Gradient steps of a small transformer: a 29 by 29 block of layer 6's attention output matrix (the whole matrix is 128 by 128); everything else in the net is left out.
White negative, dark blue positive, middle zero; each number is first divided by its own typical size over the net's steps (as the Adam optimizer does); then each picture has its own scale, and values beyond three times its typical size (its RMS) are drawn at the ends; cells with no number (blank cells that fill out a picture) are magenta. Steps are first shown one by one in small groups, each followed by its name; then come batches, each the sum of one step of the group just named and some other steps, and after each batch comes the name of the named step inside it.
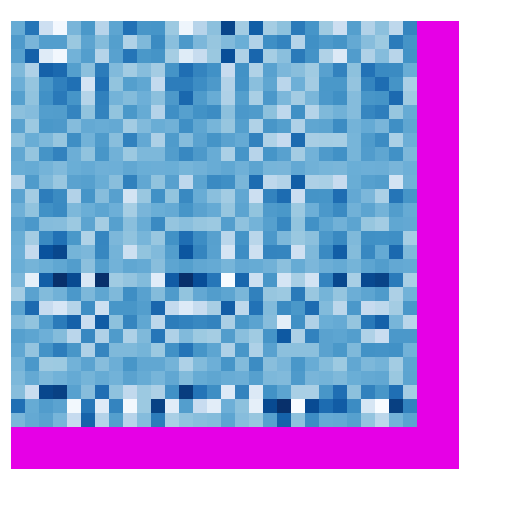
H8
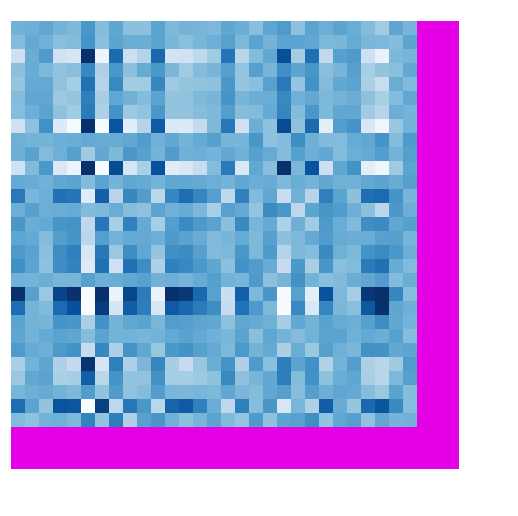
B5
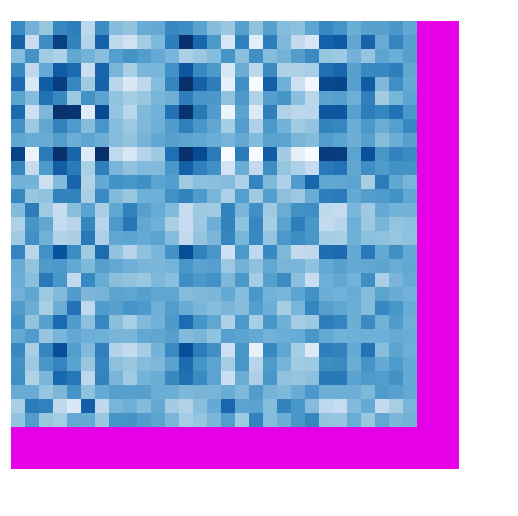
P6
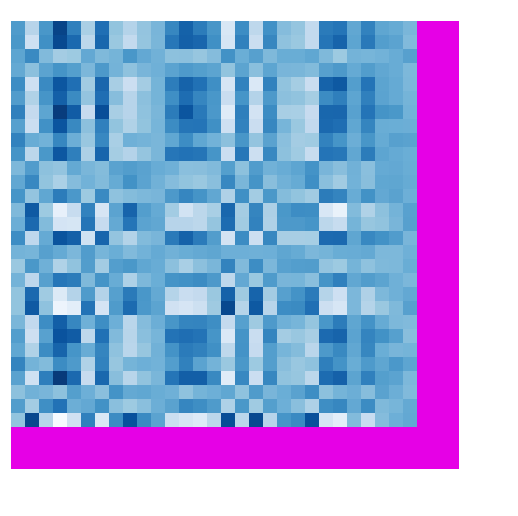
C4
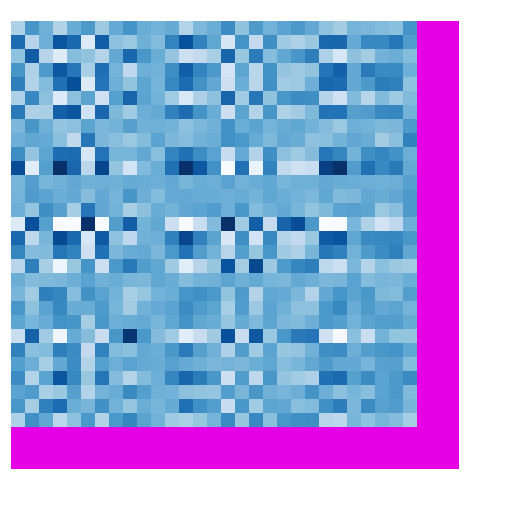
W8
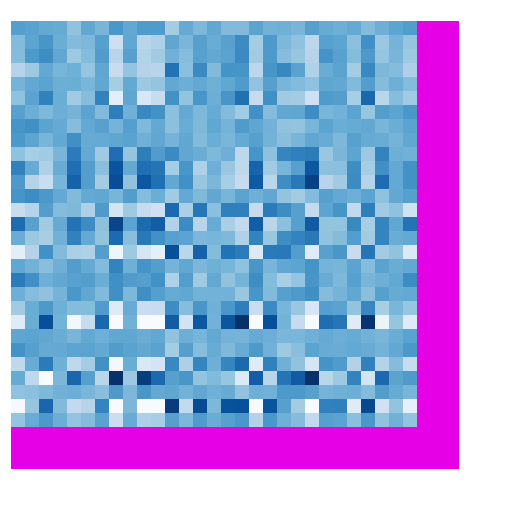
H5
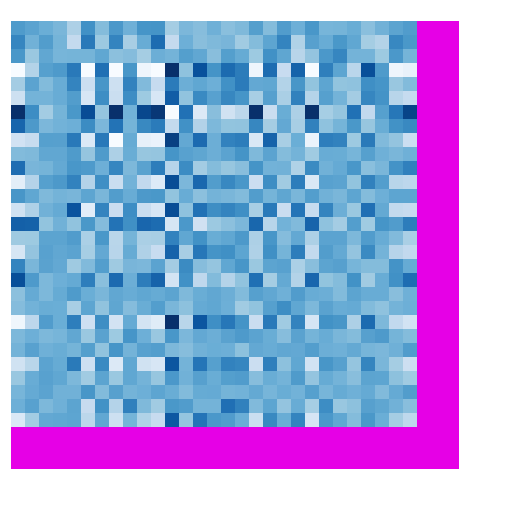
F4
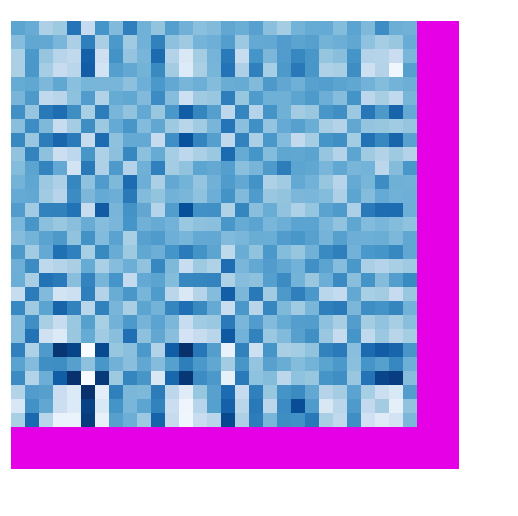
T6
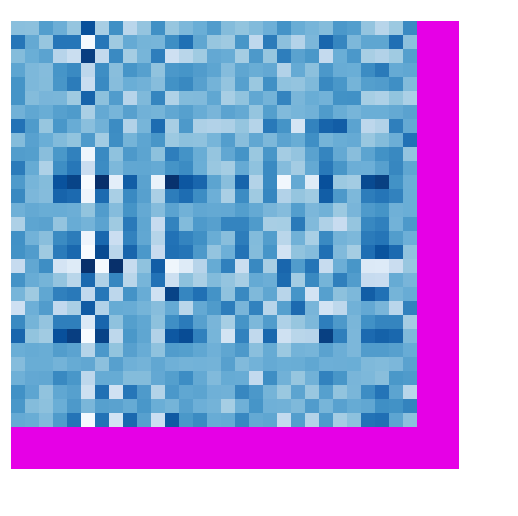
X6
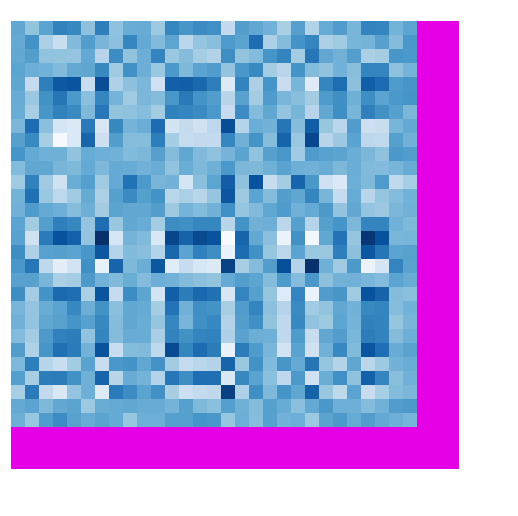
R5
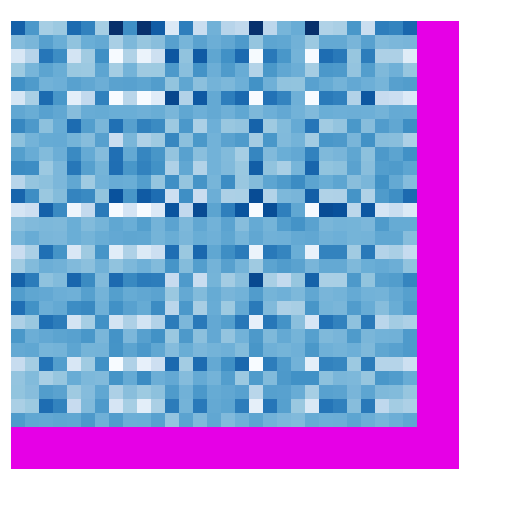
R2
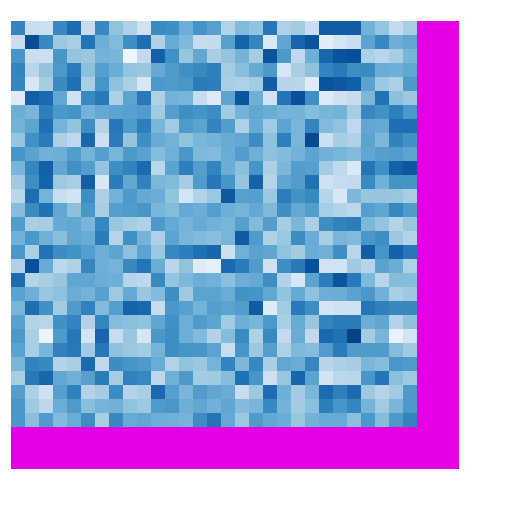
R5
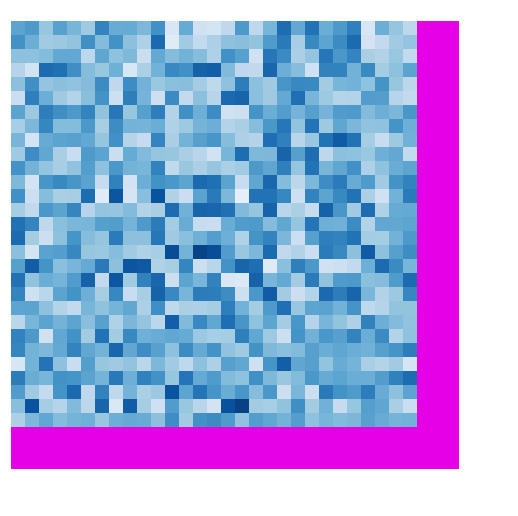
F4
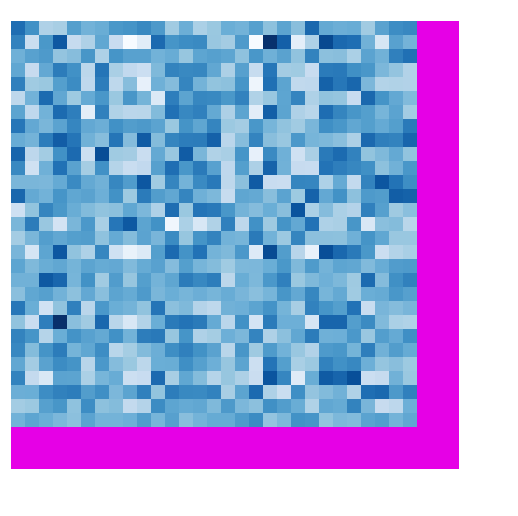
P6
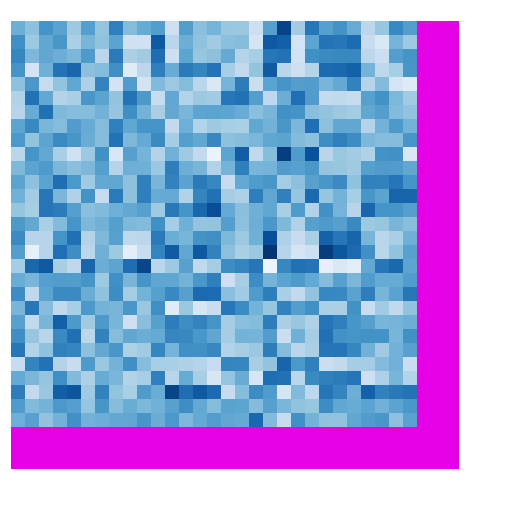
X6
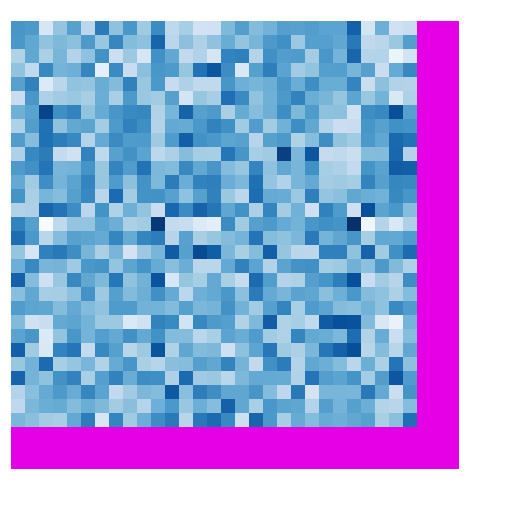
T6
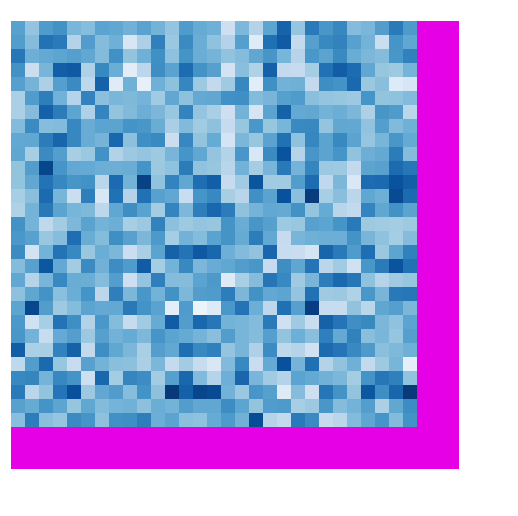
P6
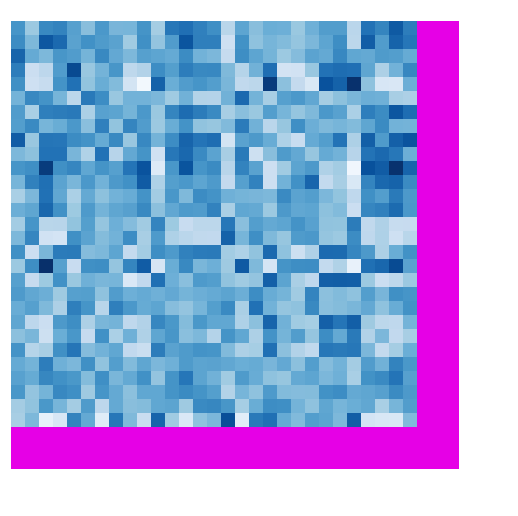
P6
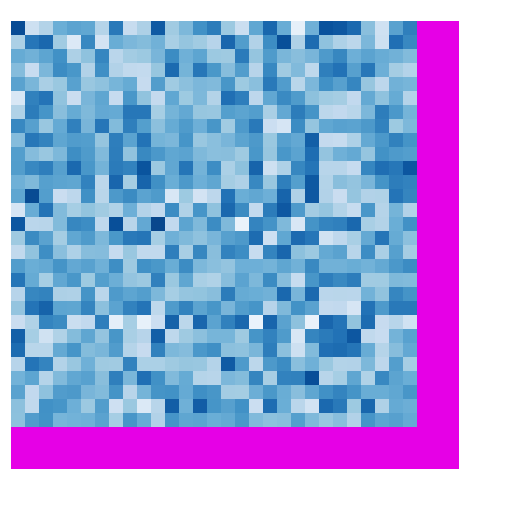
H5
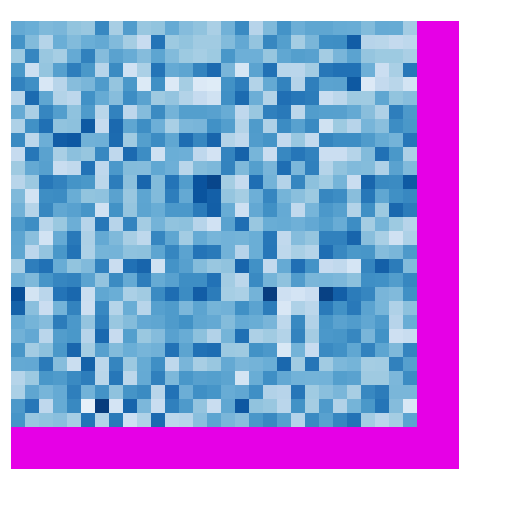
B5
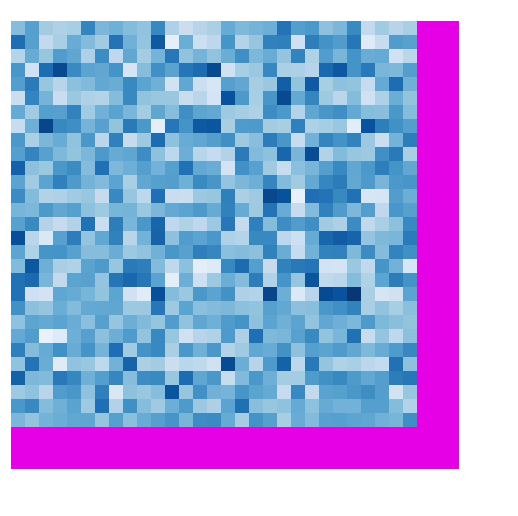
W8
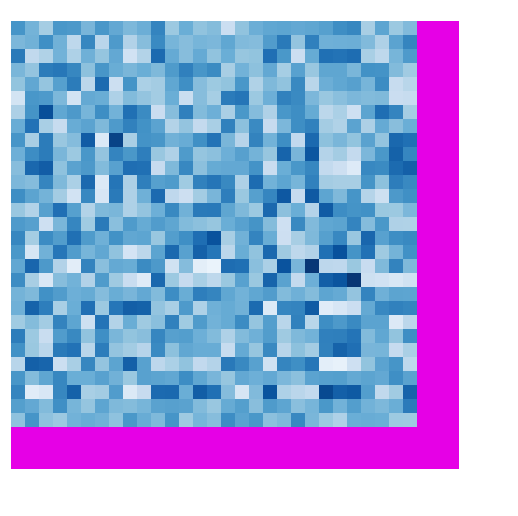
R5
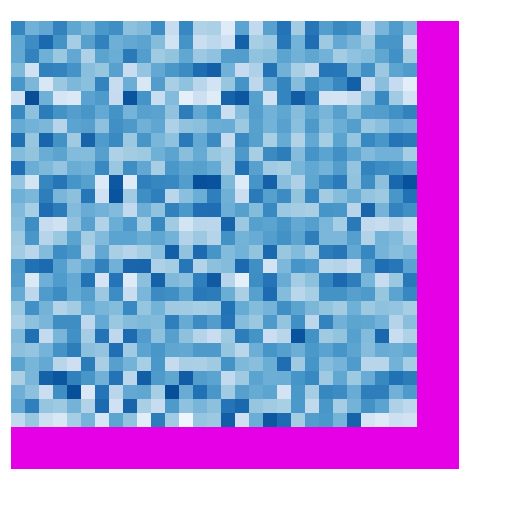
W8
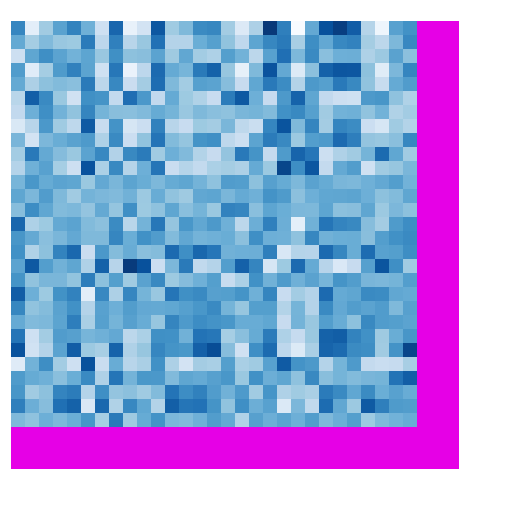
B5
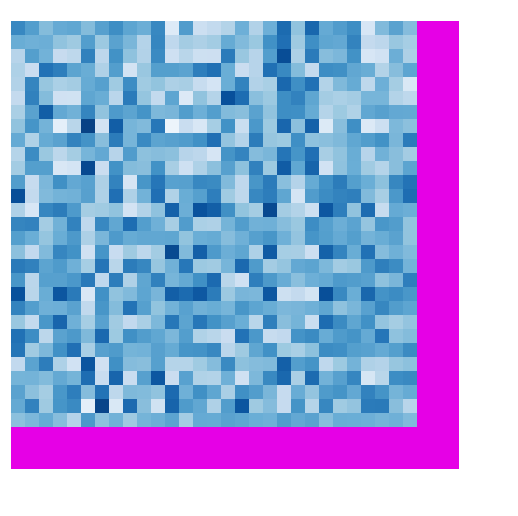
B5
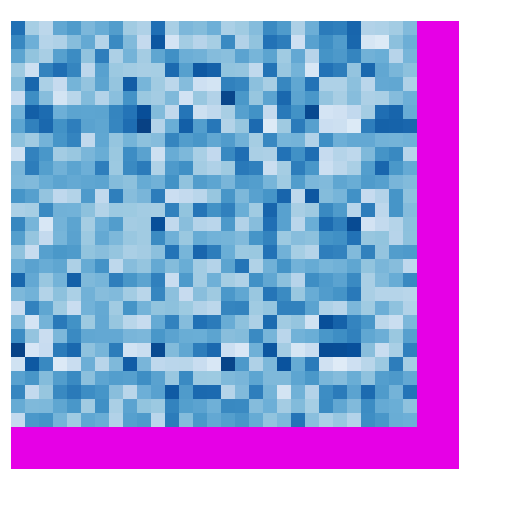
F4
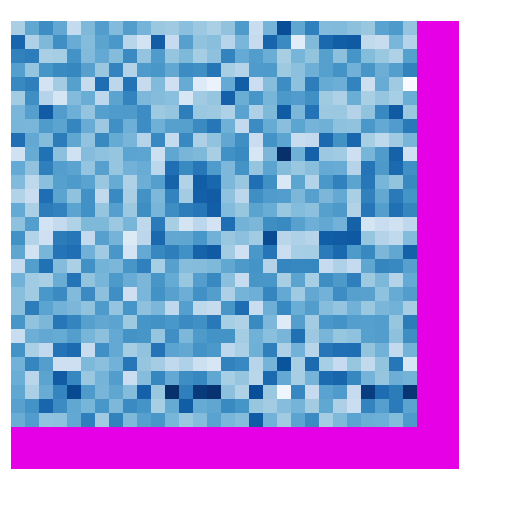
W8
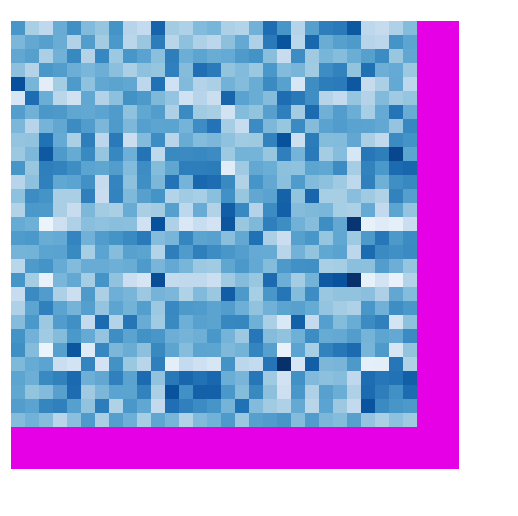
W8
